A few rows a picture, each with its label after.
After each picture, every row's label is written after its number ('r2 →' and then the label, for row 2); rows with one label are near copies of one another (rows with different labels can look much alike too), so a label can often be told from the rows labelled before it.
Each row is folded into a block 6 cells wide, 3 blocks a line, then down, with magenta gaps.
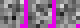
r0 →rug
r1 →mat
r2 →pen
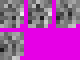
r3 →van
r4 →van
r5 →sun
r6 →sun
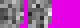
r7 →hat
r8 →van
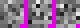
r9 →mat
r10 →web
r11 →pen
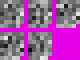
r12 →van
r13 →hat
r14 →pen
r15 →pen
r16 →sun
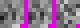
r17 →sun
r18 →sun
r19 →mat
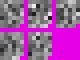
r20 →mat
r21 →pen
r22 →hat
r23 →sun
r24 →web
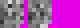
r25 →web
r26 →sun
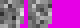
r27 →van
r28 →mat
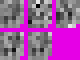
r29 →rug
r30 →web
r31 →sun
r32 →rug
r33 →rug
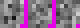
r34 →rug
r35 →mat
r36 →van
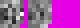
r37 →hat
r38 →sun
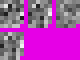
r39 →pen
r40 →van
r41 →mat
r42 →van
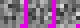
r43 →rug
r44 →hat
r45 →pen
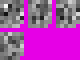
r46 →pen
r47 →rug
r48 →hat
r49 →mat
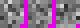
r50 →mat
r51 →mat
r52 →pen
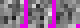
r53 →rug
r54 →van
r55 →sun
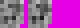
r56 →rug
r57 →rug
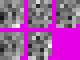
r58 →sun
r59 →web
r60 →van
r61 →sun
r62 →van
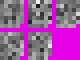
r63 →rug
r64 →web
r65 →pen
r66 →mat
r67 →van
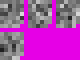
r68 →pen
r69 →mat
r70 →van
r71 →sun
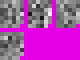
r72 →hat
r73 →van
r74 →mat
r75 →pen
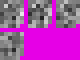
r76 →van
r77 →van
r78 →mat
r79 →rug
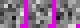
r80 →van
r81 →mat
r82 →sun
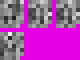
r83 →rug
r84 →hat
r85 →hat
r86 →web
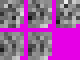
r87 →van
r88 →sun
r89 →web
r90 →sun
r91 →sun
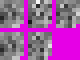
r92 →sun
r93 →web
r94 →van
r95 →sun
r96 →van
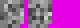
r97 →mat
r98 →hat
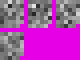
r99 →web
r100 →pen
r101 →mat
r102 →mat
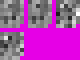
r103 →rug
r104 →rug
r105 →van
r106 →pen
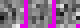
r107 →sun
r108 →rug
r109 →pen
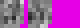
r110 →rug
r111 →sun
